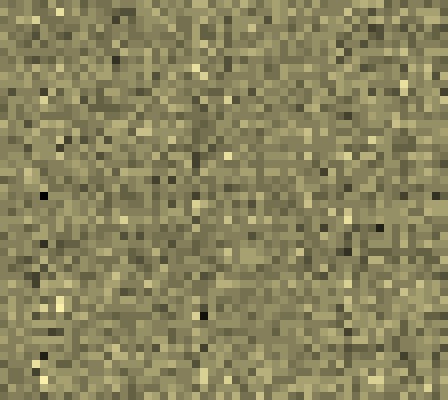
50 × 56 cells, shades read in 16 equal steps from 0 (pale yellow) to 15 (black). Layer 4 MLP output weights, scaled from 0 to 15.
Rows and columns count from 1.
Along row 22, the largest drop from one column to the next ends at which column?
42
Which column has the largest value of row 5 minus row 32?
29
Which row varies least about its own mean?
41
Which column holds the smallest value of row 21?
24
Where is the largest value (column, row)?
6, 25
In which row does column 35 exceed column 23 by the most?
16
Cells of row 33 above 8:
14
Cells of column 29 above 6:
28
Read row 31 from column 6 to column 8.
12 6 10
